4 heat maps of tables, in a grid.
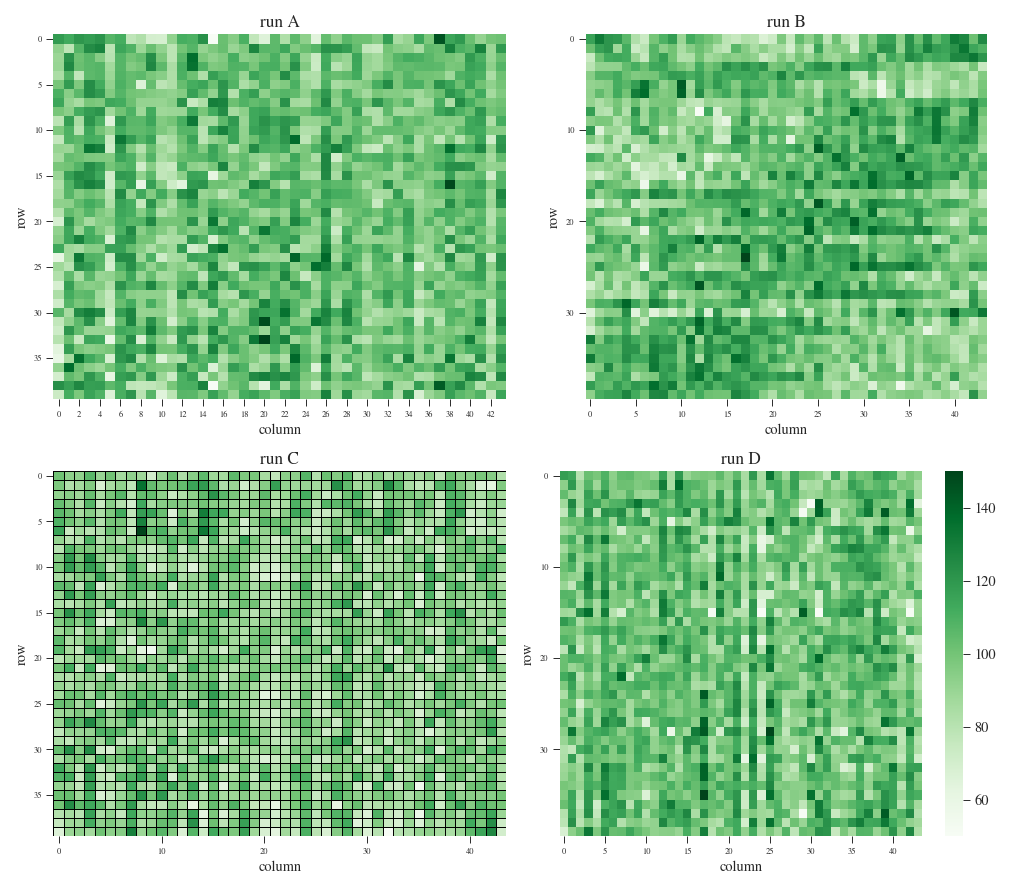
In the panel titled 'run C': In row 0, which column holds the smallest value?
9
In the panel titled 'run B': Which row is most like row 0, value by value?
1
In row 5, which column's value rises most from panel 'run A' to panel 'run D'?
25
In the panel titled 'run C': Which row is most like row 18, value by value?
3
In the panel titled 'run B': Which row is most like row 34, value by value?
17
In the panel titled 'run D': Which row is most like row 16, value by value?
0
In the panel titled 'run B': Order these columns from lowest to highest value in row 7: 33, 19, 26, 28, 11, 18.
11, 19, 18, 33, 28, 26
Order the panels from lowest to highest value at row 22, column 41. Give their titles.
run C, run D, run B, run A
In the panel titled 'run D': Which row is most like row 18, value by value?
14
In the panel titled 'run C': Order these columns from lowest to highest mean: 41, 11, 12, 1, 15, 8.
12, 41, 11, 1, 8, 15
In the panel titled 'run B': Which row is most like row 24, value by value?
19
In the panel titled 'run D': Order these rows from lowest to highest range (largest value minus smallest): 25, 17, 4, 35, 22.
17, 22, 25, 35, 4
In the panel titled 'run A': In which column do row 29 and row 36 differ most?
15
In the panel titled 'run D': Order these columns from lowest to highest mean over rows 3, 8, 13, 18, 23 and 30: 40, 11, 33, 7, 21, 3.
40, 33, 11, 7, 3, 21
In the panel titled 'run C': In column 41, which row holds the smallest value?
1
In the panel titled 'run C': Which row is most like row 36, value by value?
10
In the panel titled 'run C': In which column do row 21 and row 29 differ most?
32
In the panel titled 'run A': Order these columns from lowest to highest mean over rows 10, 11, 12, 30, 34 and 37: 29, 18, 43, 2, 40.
18, 2, 29, 40, 43
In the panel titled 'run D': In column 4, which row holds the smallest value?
36
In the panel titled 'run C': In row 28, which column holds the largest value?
42
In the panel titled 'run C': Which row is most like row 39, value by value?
38
